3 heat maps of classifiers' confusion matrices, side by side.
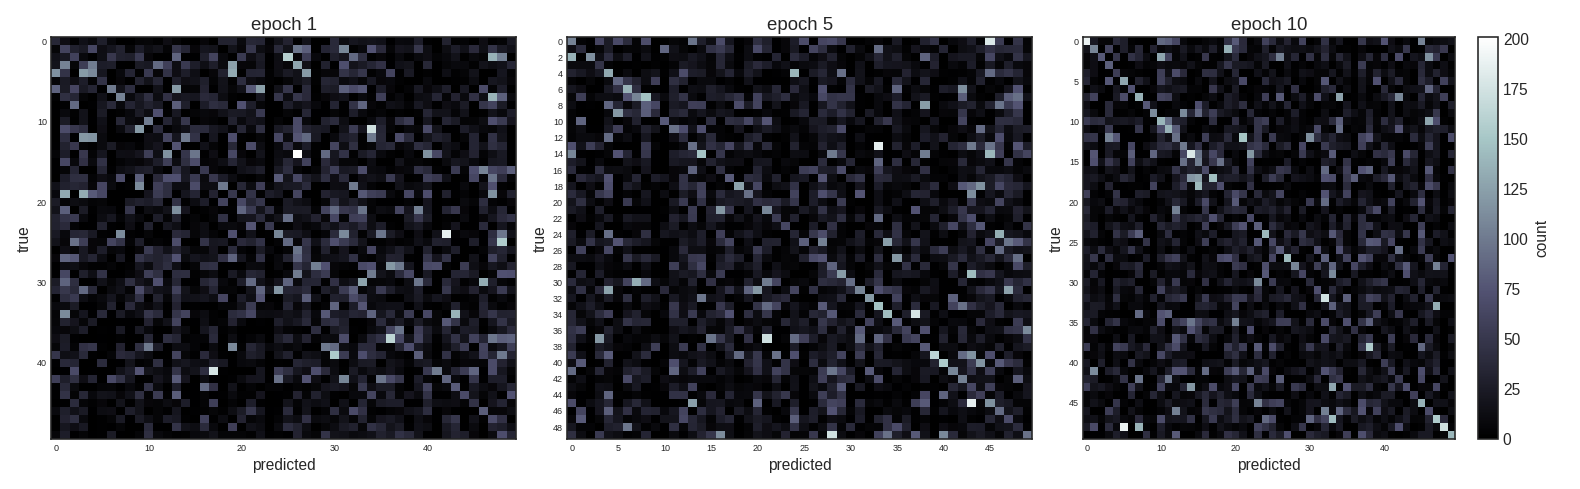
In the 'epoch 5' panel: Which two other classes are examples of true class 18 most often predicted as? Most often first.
44, 43
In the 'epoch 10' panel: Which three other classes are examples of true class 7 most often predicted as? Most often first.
34, 42, 26
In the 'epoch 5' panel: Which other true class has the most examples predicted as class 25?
0
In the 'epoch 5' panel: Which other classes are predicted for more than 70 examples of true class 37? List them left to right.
3, 15, 21, 24, 31, 33
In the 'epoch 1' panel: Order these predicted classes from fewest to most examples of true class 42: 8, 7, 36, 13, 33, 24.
8, 33, 7, 36, 13, 24
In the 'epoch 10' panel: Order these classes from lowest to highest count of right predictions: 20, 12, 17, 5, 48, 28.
20, 12, 28, 5, 17, 48
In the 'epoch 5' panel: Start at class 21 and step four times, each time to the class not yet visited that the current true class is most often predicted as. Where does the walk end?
42
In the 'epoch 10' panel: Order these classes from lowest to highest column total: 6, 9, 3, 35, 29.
9, 29, 6, 3, 35
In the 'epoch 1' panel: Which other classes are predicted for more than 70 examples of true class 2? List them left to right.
13, 25, 32, 47, 48
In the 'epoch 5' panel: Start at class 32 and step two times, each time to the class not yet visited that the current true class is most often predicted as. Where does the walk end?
45
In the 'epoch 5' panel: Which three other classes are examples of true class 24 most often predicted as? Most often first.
46, 4, 27
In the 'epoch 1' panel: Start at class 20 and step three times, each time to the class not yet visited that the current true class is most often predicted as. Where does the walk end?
11
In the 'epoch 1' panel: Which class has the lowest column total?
23
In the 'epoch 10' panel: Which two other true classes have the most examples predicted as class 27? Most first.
49, 35
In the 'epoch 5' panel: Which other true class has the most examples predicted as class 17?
34
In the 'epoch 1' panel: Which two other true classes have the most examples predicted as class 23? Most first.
21, 19
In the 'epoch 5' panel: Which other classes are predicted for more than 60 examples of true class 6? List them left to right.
27, 35, 42, 48
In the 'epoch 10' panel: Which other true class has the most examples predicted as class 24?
47
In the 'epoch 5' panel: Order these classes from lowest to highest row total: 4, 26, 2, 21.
26, 21, 2, 4
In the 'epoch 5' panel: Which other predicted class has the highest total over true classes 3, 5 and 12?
4
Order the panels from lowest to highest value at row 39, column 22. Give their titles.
epoch 10, epoch 1, epoch 5
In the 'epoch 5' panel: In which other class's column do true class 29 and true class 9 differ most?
43
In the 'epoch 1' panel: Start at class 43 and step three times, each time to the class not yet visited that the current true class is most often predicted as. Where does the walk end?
32
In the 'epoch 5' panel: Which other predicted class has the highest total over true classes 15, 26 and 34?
37
